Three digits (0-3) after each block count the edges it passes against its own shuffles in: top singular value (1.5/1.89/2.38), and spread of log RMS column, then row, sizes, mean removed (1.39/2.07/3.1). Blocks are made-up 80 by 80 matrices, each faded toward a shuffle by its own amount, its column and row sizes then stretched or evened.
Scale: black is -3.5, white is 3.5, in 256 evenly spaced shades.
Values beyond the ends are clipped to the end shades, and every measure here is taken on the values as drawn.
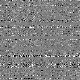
1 1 3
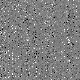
0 2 0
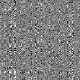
2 3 1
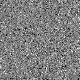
0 1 1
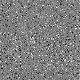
0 0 1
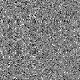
2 1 0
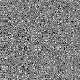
2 1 1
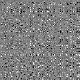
2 2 2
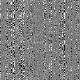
2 3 0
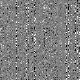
1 3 1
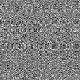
3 0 1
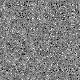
0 0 1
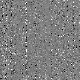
0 2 0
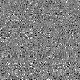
2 0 1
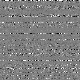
1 0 3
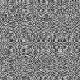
3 0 1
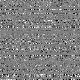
2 0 3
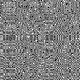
3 0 0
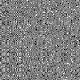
3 1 0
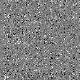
0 2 1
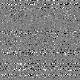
2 1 3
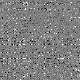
2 1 2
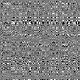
3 1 3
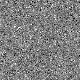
0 0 1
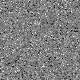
0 0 0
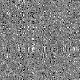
2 2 1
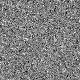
0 0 0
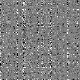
1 3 2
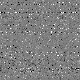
0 0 2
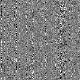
0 3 0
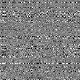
2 1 3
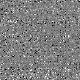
0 1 2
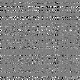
2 2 3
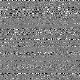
1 0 3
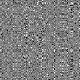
3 2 0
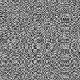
3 1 1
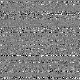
1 1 3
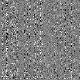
1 3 1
